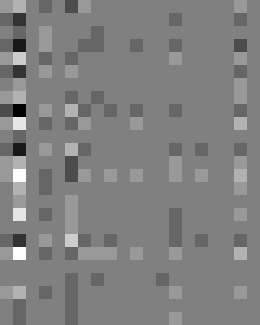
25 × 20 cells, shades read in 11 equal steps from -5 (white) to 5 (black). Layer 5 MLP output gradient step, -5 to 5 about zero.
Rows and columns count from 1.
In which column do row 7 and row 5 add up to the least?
2
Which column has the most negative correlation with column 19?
4
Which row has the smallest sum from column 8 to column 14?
20
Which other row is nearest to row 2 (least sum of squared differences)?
6
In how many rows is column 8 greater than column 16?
5
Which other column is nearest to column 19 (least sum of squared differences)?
1
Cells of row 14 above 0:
2
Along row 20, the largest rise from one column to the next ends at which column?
3
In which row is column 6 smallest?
19
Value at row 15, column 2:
-2
